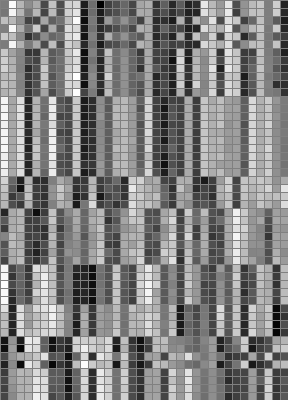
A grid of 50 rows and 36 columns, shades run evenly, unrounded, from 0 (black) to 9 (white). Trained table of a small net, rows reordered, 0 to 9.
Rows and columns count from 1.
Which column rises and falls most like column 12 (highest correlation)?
31
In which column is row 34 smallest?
12
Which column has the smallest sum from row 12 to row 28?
11
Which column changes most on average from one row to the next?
28
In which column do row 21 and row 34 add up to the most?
1
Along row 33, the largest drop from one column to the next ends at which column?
23
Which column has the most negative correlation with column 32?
25
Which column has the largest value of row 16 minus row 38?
10
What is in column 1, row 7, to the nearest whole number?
7
